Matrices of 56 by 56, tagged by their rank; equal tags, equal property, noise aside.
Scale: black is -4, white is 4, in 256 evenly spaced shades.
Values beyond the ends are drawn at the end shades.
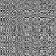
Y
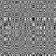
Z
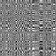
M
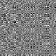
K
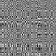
Z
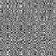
Y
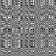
M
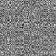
K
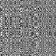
K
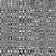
Z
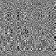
K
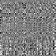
Y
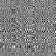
Z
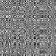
Y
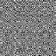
K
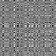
M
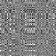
Z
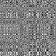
K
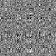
K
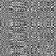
Y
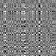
M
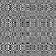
M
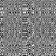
Y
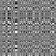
M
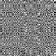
K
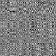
K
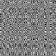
Y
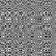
Z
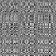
Z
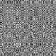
K
